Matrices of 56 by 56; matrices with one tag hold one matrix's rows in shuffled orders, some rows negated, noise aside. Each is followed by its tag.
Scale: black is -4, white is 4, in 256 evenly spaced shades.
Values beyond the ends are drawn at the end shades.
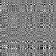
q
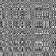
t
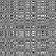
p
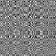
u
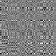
q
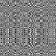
u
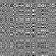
p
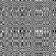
t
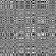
p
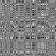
p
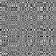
q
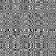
u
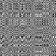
t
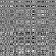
p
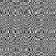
u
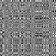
t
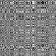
p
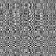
u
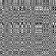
t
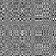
t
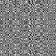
u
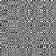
q
